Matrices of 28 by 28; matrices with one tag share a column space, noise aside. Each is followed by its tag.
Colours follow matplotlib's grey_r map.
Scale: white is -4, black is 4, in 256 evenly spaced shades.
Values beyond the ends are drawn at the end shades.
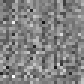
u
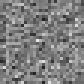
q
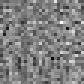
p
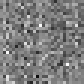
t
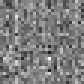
u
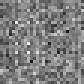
p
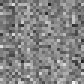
q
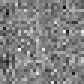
p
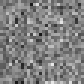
q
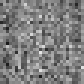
u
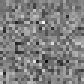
p
